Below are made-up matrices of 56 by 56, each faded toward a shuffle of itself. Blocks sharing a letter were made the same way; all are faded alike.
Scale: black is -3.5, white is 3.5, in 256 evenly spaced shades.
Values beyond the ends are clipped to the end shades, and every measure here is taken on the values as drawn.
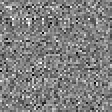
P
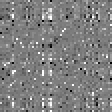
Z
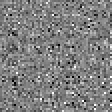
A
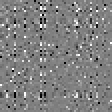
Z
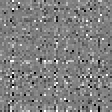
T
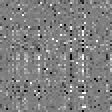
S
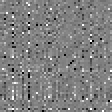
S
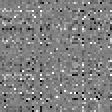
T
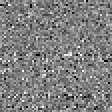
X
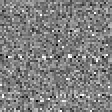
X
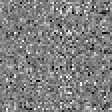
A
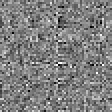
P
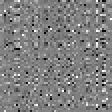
S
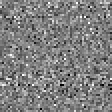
X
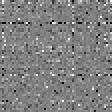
T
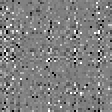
S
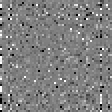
Z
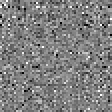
A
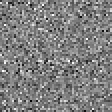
X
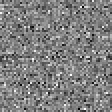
X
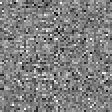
A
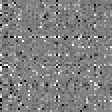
T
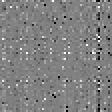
Z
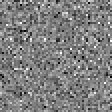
A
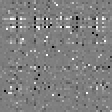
Z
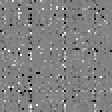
Z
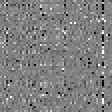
S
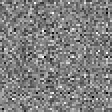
P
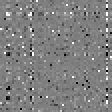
Z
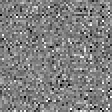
A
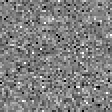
A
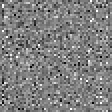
A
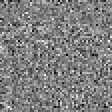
X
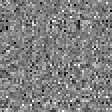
A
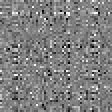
T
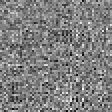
P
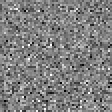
X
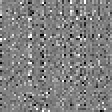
S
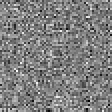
P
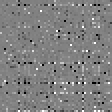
Z
